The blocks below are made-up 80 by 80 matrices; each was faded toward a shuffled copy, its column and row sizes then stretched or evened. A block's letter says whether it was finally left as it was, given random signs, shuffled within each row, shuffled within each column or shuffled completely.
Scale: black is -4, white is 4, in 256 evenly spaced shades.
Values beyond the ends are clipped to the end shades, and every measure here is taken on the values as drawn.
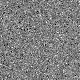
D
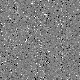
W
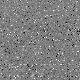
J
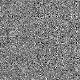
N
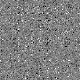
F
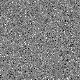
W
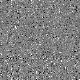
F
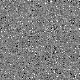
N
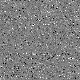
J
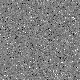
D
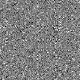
F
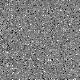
N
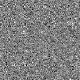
F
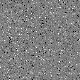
W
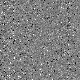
W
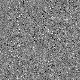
W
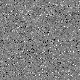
J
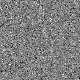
W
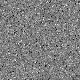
D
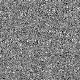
J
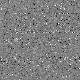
J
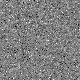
D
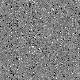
W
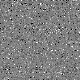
J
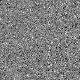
W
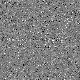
J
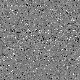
J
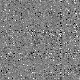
F
